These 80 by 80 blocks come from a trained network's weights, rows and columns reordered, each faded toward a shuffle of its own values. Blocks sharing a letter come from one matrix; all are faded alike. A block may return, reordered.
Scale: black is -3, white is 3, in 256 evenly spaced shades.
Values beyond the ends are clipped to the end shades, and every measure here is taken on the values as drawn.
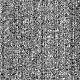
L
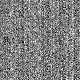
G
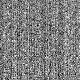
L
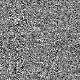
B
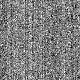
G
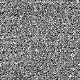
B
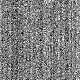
L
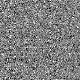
B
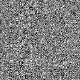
B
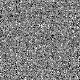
B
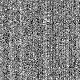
L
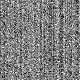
L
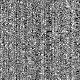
L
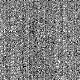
G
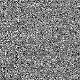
B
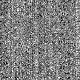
G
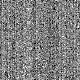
L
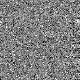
B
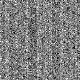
G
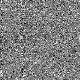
B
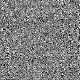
B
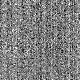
L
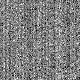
L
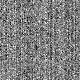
L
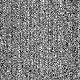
G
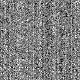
L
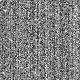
L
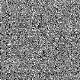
B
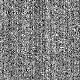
L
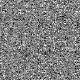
B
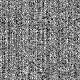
L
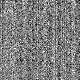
L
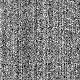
L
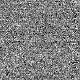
B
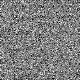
B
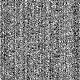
L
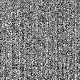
G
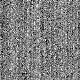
L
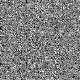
B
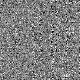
B
